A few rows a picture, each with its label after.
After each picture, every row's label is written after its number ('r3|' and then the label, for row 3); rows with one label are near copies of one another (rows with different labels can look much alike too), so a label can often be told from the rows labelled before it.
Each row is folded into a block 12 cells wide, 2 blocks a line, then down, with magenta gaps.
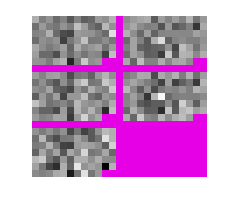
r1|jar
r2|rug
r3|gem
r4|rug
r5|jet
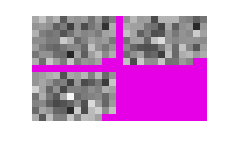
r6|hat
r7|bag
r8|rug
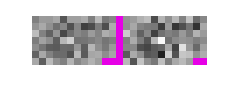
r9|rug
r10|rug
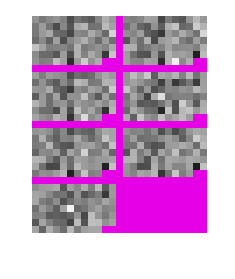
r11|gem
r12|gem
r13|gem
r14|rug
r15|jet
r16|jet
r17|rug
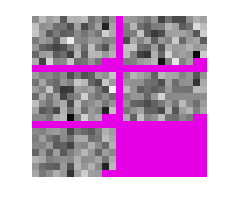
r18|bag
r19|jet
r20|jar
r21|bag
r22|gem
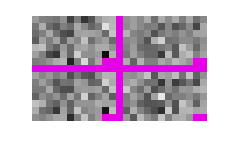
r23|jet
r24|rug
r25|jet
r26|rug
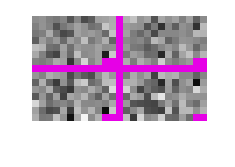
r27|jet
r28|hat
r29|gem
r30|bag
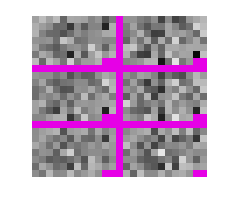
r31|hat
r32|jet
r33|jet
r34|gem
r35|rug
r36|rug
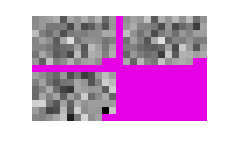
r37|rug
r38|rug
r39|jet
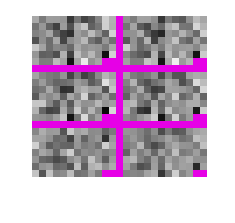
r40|gem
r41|gem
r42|jet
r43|jet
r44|bag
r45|jet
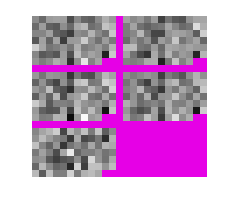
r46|gem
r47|jet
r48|gem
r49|gem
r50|rug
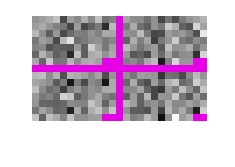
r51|rug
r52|jar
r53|hat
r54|gem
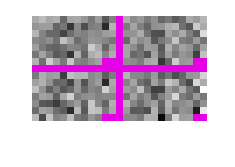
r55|hat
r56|jar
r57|bag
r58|jar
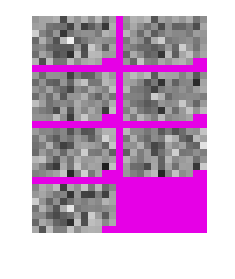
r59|rug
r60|rug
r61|gem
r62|hat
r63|jet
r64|jar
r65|rug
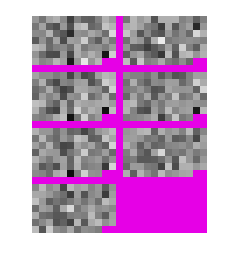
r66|gem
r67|bag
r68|jet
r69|jet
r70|jar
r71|rug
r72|bag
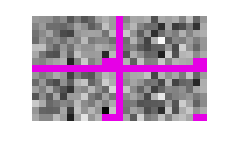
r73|jet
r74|rug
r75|gem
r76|rug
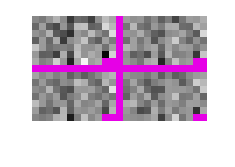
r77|gem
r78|jar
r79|jar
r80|jet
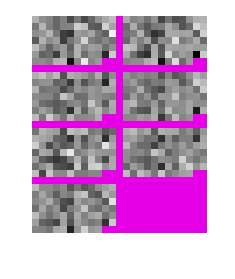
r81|jar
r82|jet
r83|hat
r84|jet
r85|bag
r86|hat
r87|jar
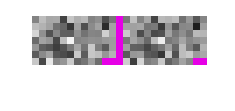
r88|bag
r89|bag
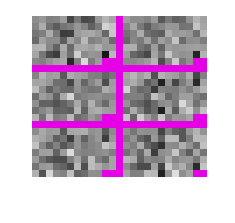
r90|jet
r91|jet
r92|bag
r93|hat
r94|bag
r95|gem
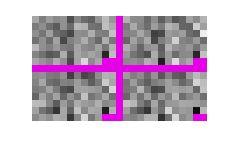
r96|gem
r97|jar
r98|jet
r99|jet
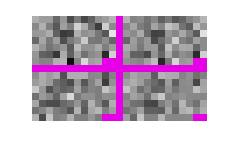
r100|jar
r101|jar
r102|bag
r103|bag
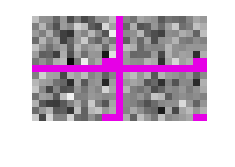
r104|jar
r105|gem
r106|bag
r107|hat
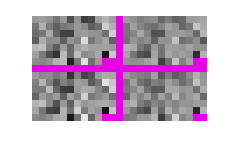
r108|jet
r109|jet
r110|jet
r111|jet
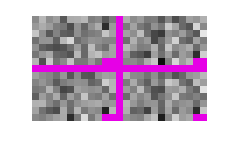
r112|bag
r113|jar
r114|jet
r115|jar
